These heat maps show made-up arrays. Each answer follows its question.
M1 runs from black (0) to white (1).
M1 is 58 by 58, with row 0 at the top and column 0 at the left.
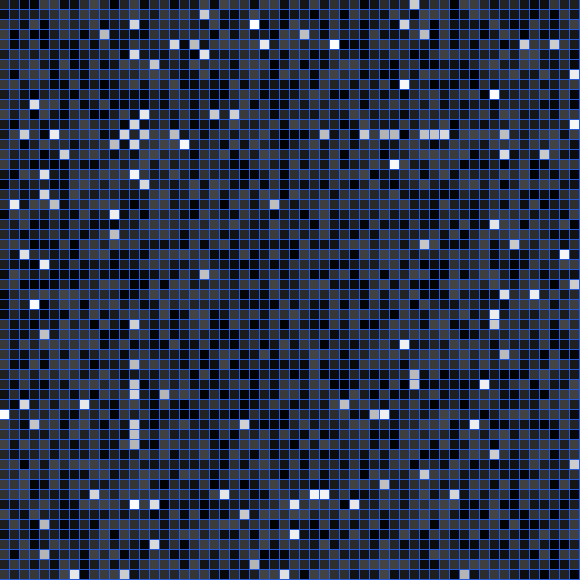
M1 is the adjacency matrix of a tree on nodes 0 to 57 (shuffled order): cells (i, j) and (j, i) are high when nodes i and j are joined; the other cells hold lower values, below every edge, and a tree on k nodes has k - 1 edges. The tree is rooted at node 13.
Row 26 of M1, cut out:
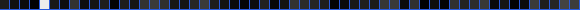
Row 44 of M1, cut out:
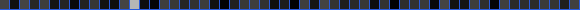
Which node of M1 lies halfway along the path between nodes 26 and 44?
17
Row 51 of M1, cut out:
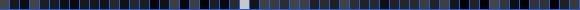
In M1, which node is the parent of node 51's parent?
42
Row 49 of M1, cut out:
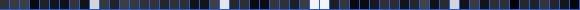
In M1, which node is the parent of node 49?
32
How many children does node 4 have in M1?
5
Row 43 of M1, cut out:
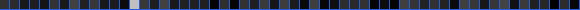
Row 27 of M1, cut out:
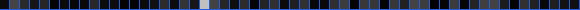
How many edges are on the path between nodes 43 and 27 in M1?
4
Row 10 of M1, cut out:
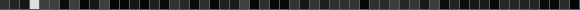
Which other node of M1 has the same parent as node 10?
30
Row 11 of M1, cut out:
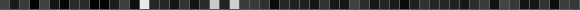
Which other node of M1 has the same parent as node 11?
18
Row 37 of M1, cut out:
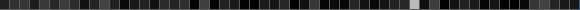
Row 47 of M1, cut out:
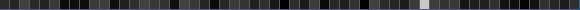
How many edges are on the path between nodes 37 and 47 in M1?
5
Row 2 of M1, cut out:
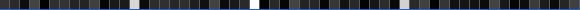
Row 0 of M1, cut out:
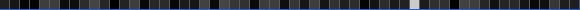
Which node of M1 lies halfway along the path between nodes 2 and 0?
38
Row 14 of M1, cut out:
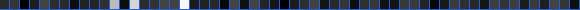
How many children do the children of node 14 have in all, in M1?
2
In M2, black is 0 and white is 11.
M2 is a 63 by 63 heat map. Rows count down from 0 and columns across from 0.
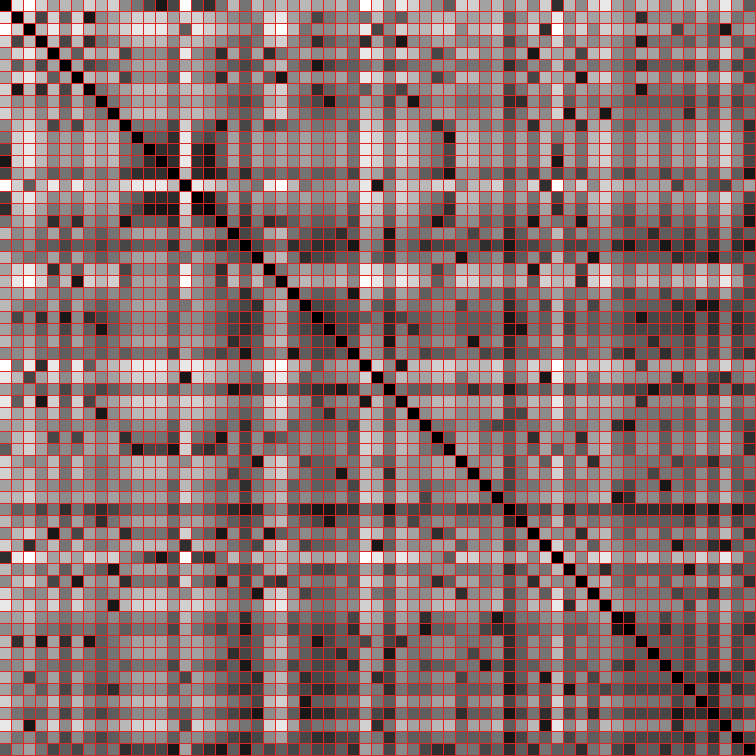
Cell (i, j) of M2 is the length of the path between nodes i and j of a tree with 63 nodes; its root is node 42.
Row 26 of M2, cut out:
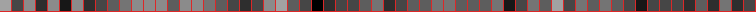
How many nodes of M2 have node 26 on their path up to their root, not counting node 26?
7
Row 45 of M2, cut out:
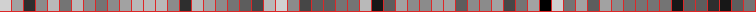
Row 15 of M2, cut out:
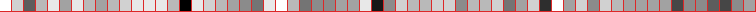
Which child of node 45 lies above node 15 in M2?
31
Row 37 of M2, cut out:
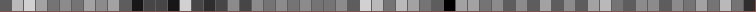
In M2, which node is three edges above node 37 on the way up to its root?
20
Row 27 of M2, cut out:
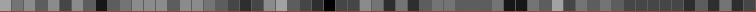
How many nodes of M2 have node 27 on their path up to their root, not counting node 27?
3
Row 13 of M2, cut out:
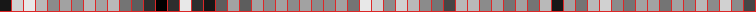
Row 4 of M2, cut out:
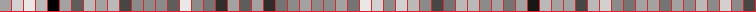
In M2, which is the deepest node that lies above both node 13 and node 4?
62
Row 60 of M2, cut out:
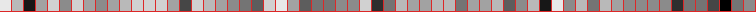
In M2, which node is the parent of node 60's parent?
56
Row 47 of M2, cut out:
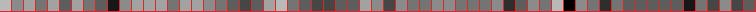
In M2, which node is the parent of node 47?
57
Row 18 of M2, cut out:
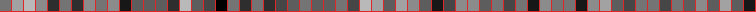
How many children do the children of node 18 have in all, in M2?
3
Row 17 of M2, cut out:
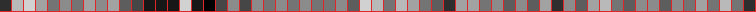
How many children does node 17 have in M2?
3
